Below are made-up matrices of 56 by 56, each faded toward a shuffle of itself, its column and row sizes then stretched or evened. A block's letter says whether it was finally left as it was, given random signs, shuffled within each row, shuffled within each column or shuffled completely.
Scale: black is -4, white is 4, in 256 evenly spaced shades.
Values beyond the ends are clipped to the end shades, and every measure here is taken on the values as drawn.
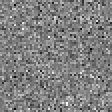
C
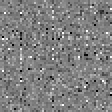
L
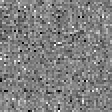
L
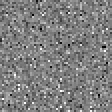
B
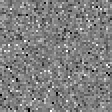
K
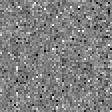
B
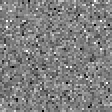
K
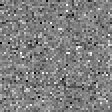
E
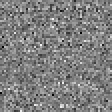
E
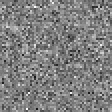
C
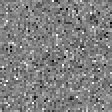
K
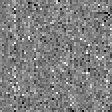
B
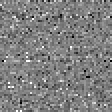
E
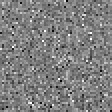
B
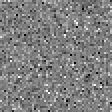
K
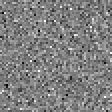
K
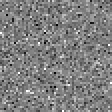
K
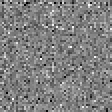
C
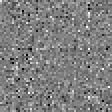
C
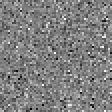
B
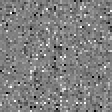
B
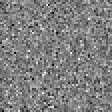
K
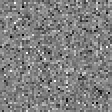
B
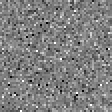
K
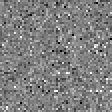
C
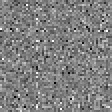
C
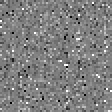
B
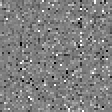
B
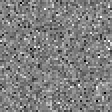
K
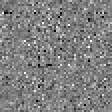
C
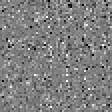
C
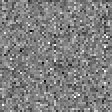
B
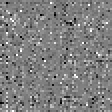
C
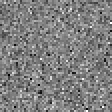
K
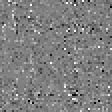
C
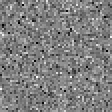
K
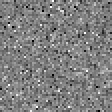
K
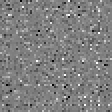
C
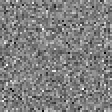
L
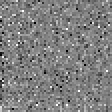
B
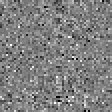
L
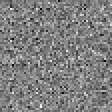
L
